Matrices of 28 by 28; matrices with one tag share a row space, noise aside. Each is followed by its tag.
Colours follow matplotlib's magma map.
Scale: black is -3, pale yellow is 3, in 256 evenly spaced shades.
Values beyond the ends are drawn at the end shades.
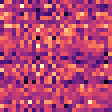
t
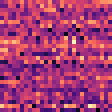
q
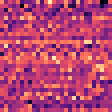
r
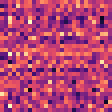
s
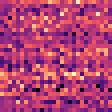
q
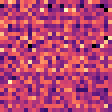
s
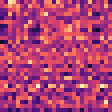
s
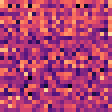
s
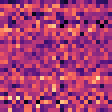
q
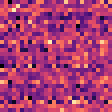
s
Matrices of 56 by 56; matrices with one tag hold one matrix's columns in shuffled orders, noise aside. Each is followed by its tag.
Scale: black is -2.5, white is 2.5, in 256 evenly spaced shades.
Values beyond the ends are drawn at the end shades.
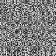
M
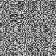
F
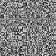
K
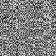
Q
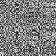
K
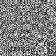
M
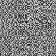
Q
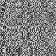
K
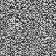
Q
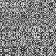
K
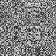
K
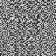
Q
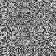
K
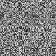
K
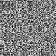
F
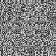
M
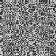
M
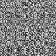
K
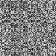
F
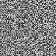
Q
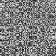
K
